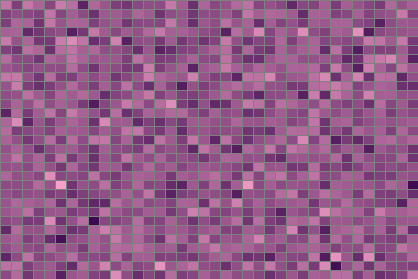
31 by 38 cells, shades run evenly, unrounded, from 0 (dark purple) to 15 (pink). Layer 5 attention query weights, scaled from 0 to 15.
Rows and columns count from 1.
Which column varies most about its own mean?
30
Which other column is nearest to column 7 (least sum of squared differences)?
21
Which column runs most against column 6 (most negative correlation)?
38
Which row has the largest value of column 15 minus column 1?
13
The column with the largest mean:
29
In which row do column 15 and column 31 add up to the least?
2
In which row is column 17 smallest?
10
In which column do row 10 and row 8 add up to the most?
31
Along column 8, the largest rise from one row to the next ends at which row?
5
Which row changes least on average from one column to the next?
28
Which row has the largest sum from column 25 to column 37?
9
